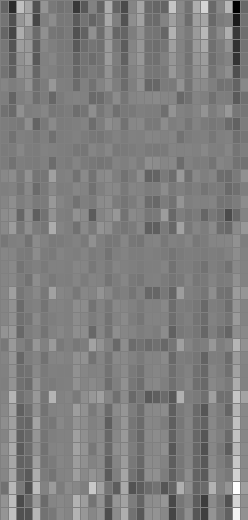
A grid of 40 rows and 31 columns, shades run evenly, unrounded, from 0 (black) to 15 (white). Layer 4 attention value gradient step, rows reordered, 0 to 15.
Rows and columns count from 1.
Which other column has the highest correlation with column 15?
21
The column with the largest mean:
30
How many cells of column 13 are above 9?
2
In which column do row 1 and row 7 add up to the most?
26
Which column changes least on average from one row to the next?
9
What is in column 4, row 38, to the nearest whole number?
5
